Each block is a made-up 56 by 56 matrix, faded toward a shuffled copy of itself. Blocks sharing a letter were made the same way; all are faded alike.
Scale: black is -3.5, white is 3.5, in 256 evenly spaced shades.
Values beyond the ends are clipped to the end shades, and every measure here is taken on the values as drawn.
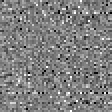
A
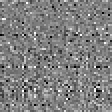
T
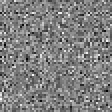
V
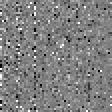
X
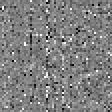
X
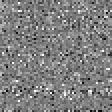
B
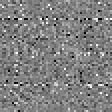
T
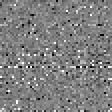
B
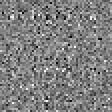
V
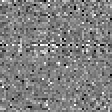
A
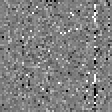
X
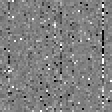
X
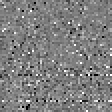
B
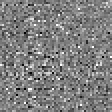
T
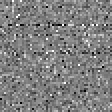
B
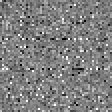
B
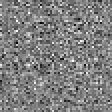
V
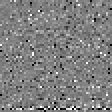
A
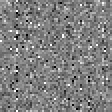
X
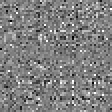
T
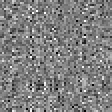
V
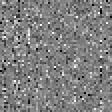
X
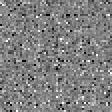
B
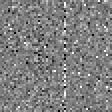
X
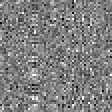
V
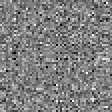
V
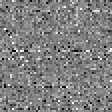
A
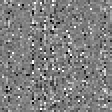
X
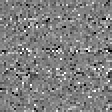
B
